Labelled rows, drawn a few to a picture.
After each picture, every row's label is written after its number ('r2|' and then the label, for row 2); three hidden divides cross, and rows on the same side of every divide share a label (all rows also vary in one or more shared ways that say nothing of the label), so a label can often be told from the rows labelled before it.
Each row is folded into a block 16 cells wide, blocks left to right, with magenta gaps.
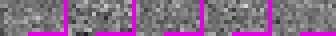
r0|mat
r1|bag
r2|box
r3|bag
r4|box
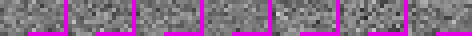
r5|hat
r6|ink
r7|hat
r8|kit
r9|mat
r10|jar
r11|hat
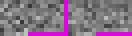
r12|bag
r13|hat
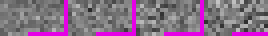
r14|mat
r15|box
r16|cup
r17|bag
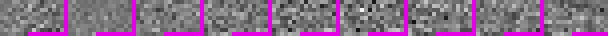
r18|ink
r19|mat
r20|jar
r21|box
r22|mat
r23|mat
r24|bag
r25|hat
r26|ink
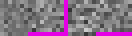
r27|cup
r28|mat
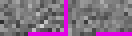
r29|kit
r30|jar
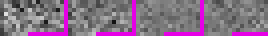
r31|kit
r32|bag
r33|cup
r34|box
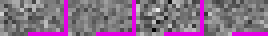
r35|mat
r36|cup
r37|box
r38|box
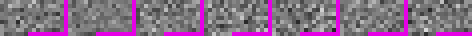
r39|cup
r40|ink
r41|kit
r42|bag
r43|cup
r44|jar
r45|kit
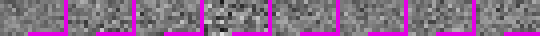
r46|kit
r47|mat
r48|kit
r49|cup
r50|jar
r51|cup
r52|box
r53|jar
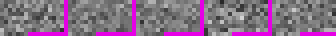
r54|kit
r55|cup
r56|jar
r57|kit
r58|mat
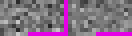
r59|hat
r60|kit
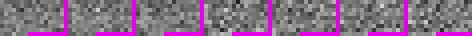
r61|ink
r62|kit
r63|hat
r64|kit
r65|hat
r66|jar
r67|cup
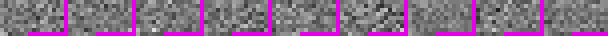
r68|cup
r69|ink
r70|hat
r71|cup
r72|box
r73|ink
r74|cup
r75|mat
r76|box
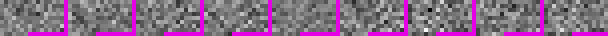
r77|hat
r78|hat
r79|jar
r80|ink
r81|kit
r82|cup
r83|mat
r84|cup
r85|kit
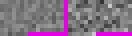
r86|kit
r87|bag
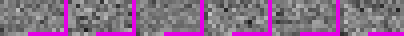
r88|box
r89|jar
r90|bag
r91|bag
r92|kit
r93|kit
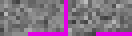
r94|box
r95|ink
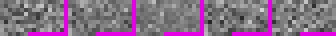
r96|bag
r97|jar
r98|mat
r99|jar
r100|ink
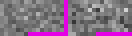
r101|kit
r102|bag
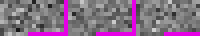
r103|jar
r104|hat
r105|jar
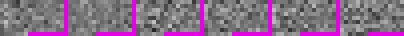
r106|box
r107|hat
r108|cup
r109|box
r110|cup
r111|ink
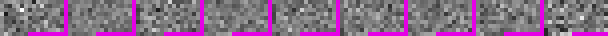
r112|mat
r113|jar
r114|bag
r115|cup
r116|mat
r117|bag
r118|jar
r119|kit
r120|bag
